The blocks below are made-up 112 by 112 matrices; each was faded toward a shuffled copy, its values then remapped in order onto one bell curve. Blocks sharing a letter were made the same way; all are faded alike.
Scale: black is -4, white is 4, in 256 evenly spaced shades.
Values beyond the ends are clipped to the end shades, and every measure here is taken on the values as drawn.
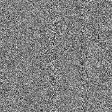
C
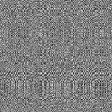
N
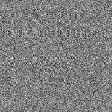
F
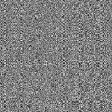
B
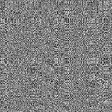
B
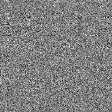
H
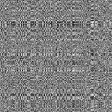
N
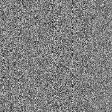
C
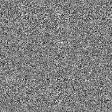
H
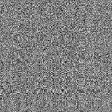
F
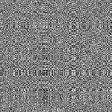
N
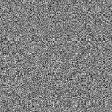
F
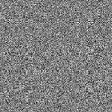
F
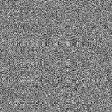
F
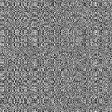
N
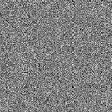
F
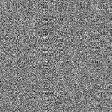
F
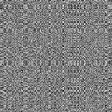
N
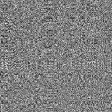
F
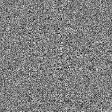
H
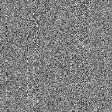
C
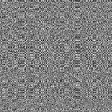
N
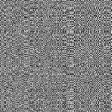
N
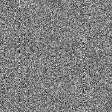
C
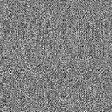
F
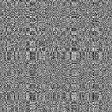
N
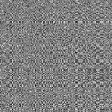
N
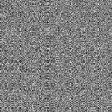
B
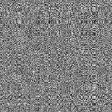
B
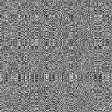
N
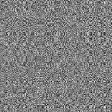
B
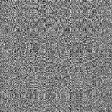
B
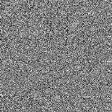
H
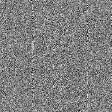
C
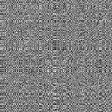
N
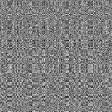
N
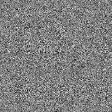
H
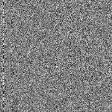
C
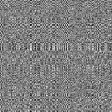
N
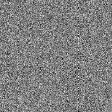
C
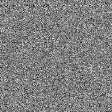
H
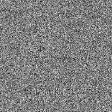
H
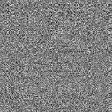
F
